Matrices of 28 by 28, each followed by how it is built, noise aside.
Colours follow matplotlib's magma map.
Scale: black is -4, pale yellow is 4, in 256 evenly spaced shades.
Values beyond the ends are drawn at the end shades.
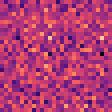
repeating columns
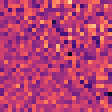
upper triangular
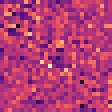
block diagonal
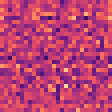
repeating columns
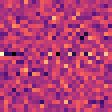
uneven rows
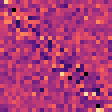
banded
